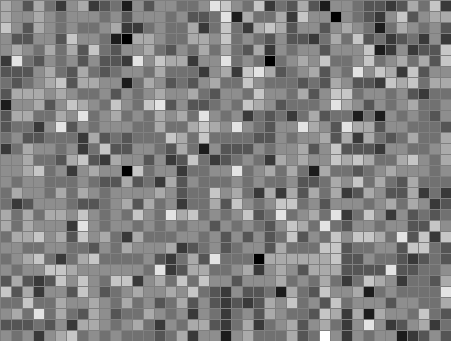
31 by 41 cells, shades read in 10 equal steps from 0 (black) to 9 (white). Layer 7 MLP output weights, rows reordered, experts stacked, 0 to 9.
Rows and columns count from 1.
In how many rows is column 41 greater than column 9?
9
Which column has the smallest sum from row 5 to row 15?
1
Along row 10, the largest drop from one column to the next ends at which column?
16
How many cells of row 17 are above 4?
15
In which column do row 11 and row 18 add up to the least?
33
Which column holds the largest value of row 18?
20
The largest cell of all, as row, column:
31, 30
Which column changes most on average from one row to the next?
34
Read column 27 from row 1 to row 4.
3 2 3 3
